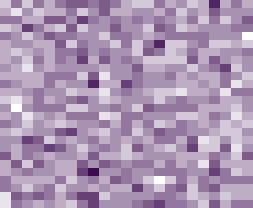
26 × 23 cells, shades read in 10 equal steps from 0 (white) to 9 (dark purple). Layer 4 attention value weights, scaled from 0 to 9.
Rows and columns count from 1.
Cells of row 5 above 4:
10
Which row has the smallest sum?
12
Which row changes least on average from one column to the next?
5
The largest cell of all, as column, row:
9, 22
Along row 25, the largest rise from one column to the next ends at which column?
2
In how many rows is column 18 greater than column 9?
7
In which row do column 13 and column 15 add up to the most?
26
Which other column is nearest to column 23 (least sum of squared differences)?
11
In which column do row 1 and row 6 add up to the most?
15
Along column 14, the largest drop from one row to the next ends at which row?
8
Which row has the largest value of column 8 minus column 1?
25
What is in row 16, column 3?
2
